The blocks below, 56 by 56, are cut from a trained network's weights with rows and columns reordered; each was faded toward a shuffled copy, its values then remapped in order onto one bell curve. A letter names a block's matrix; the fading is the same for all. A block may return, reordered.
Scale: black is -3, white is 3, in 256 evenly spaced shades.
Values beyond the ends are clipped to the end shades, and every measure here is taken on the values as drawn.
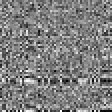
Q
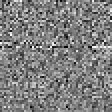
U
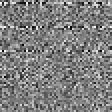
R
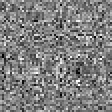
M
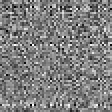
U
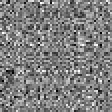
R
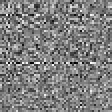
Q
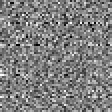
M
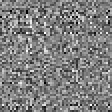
M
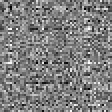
M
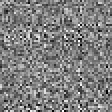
M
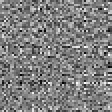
M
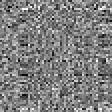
U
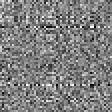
Q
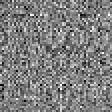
R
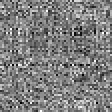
U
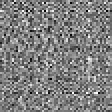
R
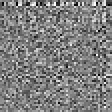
Q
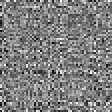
M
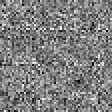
U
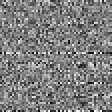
R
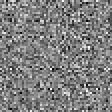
U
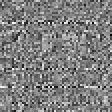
R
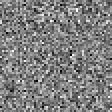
U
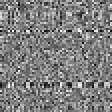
Q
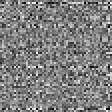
R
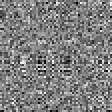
U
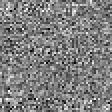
U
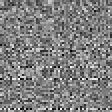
R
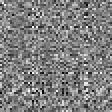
M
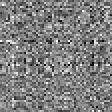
R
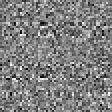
U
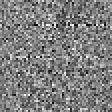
U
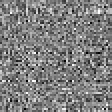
U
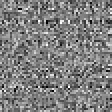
U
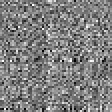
R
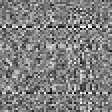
Q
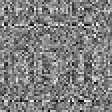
Q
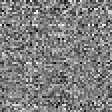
U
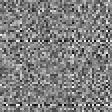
Q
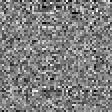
U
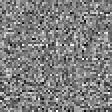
U
